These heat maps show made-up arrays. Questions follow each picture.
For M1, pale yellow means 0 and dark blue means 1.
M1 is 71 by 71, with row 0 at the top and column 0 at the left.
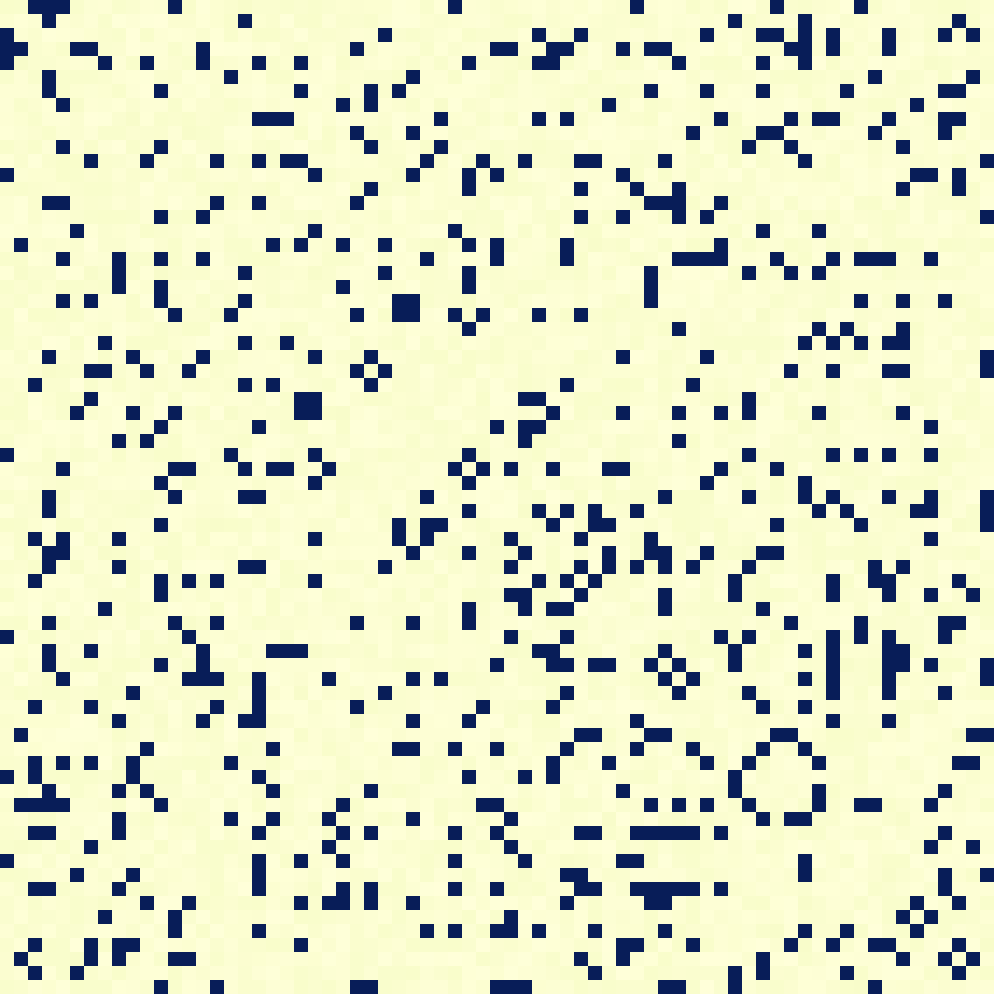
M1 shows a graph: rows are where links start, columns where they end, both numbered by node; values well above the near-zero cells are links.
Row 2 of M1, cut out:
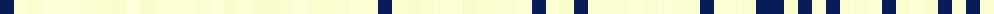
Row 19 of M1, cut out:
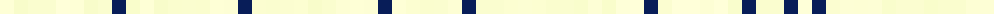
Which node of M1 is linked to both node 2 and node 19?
node 27
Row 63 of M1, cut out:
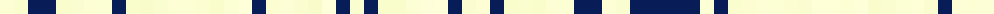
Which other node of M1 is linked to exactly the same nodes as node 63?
node 59
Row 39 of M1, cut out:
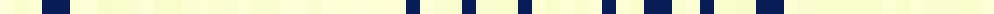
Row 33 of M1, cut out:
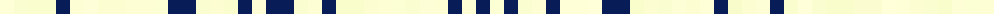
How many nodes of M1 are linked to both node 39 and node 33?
3
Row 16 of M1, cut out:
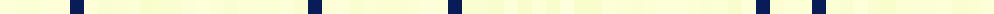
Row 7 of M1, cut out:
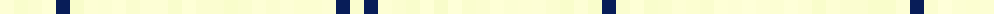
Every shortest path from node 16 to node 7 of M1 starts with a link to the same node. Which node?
node 54
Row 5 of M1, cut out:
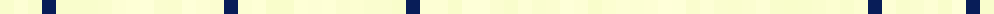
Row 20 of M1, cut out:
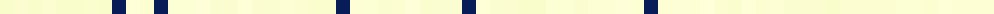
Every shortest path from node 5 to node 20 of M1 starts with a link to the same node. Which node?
node 3
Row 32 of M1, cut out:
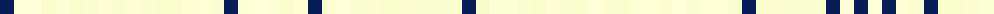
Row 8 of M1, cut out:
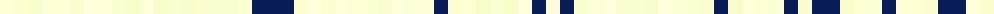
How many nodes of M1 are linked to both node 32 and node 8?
2
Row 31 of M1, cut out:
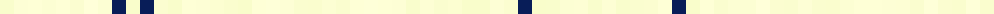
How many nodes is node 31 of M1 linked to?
4
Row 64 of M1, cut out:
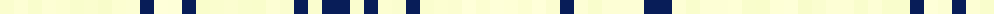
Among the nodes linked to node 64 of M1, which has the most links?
node 47
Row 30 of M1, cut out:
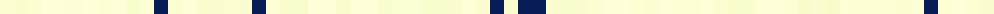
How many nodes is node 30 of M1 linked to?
6
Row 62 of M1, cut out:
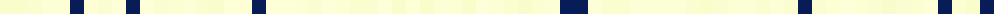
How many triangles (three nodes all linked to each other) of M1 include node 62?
3
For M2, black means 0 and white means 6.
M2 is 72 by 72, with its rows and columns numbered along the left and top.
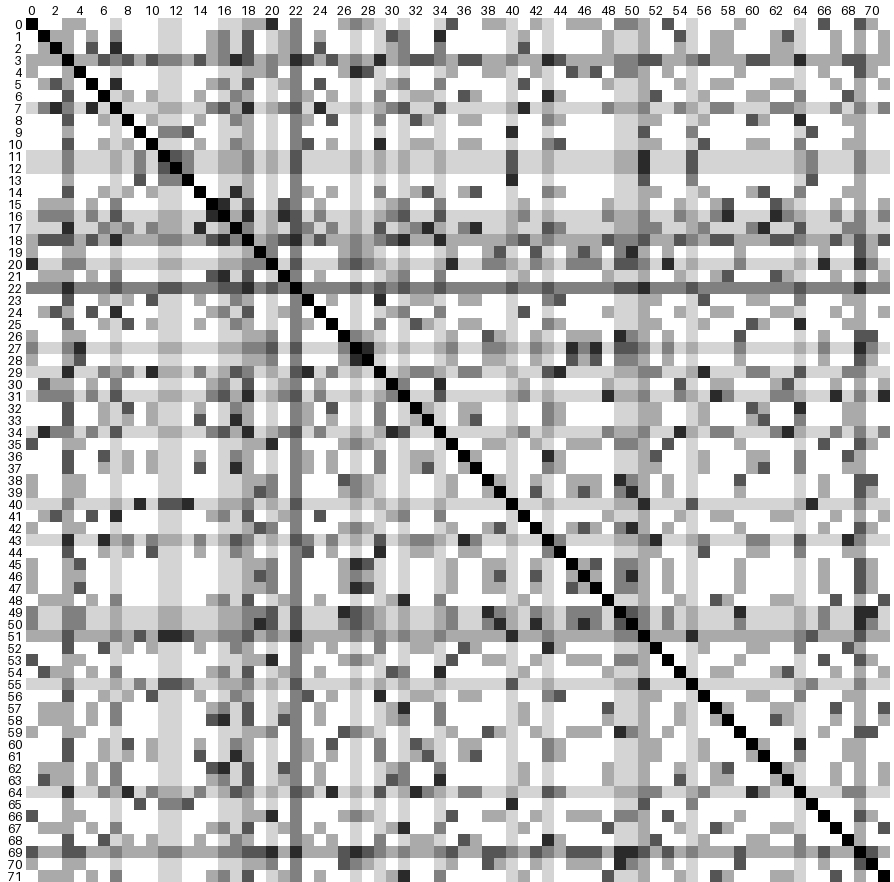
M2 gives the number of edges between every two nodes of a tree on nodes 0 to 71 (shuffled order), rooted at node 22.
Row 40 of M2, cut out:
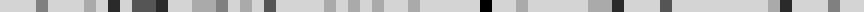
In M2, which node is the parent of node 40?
51
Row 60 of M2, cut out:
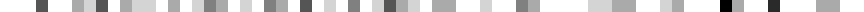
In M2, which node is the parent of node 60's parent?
3
